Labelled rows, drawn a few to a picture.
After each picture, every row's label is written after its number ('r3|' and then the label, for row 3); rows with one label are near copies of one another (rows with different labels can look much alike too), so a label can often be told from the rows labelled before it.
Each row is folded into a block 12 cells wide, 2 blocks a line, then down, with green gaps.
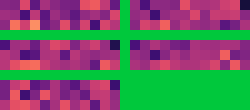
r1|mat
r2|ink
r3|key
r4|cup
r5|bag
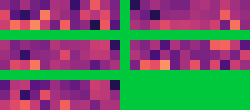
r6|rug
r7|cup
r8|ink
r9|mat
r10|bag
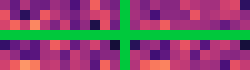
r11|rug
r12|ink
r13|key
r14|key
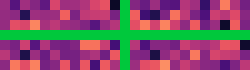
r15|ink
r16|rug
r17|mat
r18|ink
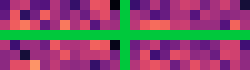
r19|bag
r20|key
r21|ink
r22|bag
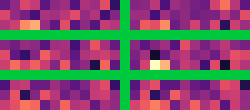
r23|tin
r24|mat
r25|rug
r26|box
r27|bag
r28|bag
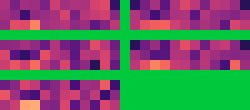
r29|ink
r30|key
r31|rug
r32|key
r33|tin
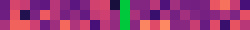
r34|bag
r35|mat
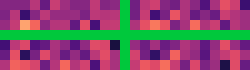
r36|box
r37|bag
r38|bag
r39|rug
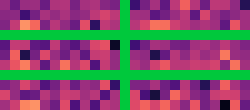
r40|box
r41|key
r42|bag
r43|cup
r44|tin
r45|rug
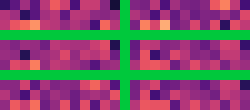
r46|key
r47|mat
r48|ink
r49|bag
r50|mat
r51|bag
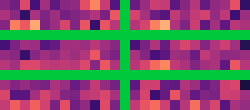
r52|mat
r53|tin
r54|cup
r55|key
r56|rug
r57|bag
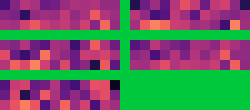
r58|cup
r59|key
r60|rug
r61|cup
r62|bag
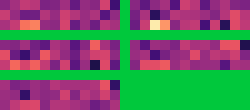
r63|tin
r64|box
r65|rug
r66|ink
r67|ink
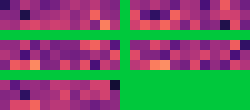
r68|cup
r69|rug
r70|mat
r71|tin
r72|ink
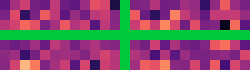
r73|bag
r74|rug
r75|box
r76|mat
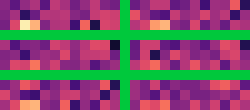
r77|box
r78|tin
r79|ink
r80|bag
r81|tin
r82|mat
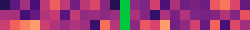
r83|key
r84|mat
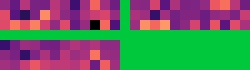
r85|rug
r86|mat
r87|cup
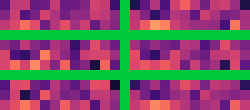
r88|bag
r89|key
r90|rug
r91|rug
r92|bag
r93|key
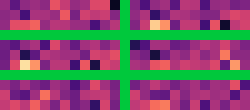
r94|ink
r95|box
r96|box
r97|cup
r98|rug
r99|tin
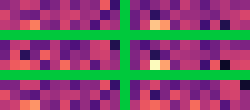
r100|tin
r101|box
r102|bag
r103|box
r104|tin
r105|bag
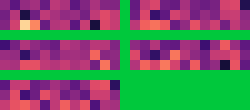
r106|box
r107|bag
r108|cup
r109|rug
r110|bag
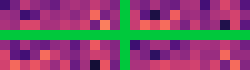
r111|cup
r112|rug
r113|rug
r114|cup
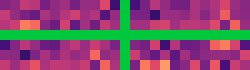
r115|tin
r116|cup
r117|cup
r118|mat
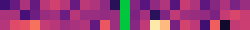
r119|key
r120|box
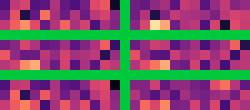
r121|bag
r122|box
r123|tin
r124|tin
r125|bag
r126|mat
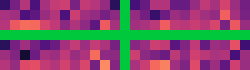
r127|key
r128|cup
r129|cup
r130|tin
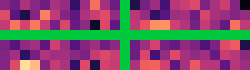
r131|rug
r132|key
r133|box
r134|bag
